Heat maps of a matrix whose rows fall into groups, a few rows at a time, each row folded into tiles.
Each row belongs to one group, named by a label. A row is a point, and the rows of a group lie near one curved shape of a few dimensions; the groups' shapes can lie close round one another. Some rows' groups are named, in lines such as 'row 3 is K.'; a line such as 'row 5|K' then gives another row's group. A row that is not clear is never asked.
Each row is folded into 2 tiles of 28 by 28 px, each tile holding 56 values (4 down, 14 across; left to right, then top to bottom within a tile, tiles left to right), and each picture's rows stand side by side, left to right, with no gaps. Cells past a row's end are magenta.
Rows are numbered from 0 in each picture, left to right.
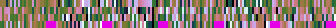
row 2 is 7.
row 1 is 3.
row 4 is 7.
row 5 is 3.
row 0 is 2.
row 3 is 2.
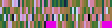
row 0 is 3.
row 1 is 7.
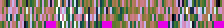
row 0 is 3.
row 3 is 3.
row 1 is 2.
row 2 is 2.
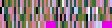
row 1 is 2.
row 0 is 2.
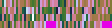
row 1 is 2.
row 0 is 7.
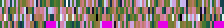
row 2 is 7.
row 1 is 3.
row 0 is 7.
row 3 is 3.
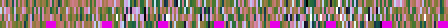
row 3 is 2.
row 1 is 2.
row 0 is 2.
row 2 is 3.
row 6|2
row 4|7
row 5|3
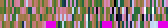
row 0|3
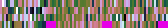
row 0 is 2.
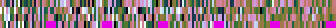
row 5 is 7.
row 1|7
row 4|2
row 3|7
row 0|2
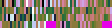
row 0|3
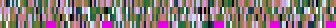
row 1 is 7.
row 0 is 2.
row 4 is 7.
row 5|7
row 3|2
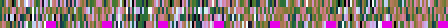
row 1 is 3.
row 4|3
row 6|7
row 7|7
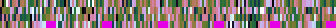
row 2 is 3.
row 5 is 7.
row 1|7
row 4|2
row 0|2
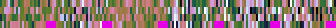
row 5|3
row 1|3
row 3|2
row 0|2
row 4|7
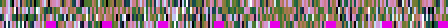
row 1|3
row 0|2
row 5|7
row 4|3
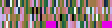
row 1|3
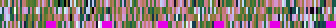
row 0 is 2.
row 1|7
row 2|3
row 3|3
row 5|2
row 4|2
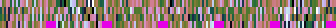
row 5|2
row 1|7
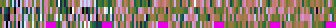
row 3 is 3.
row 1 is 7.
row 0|2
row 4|2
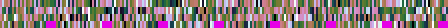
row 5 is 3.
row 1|7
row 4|7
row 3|7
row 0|7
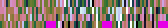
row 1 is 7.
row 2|2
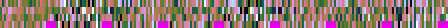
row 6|7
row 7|2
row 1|7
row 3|7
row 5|2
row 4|7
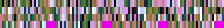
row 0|7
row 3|7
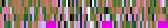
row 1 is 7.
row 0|2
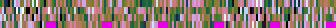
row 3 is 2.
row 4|7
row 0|7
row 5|2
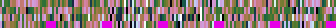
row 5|2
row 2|2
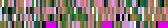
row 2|3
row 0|7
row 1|3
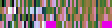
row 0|2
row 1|2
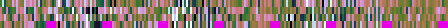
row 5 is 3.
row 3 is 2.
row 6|2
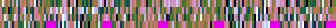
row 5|3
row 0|7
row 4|2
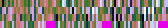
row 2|2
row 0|2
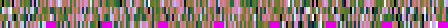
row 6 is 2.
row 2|7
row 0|7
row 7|2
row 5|7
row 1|2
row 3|7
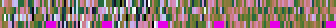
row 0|3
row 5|7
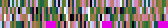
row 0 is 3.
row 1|7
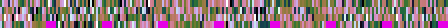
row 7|2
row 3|7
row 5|7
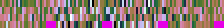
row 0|2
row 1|7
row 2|7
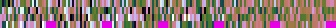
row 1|7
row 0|7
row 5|2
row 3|3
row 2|3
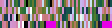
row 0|3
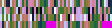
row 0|2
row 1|3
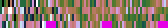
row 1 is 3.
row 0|7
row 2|2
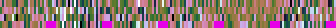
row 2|3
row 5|3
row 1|2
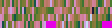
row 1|2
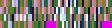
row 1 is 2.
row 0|3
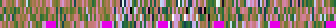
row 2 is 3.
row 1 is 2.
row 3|3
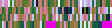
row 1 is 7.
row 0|7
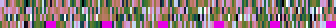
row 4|3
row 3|2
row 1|3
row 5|2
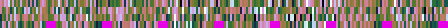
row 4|2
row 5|3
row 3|2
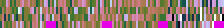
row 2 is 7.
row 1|3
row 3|3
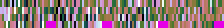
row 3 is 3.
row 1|2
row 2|3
